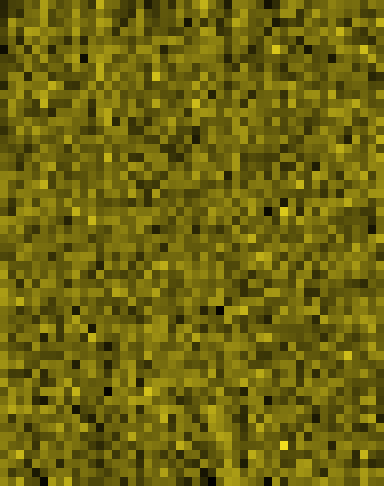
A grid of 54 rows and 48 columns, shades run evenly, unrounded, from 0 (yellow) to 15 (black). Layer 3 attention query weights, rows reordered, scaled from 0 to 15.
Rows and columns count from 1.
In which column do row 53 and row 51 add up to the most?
26
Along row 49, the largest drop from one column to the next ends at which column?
38
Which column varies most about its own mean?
36
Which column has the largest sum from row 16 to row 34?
22
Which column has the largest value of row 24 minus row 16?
34
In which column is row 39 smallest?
47
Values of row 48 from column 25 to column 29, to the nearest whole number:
7 12 5 6 7
